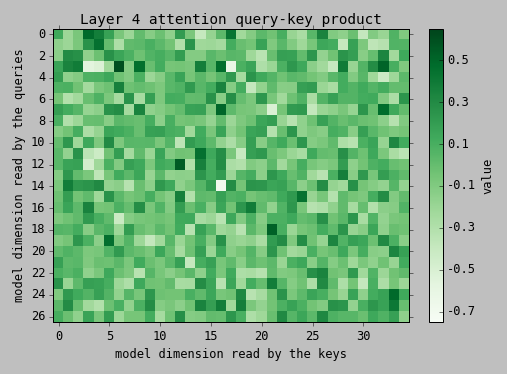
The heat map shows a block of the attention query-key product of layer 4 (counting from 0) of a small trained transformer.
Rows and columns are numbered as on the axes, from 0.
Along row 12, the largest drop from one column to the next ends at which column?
13
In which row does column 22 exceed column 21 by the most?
7
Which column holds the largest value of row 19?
5
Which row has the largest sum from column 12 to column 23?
16
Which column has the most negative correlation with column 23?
21
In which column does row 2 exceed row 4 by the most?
32
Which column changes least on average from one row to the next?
11
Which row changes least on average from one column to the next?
8
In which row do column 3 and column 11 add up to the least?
3
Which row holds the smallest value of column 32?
4
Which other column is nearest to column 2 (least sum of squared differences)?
10
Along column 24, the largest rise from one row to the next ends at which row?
15
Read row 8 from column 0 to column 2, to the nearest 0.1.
0.1 -0.3 -0.2
